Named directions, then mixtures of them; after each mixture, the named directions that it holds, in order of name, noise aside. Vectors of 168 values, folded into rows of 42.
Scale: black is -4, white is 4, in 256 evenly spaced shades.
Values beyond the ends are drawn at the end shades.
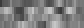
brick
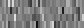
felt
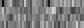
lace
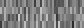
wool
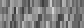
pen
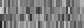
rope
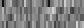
lace.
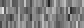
lace, rope.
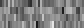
brick, felt.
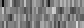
lace.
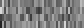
rope.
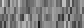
pen, rope.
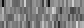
lace.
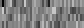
lace.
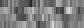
brick, felt.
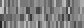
rope.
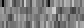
lace.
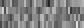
lace, rope.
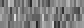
felt, lace.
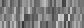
pen, rope.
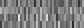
wool.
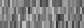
pen, wool.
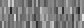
felt, wool.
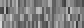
lace, rope.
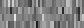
felt.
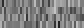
lace, wool.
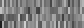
rope, wool.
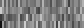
rope, wool.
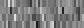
felt.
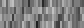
felt, pen.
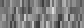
lace, pen.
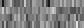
lace.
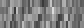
pen.
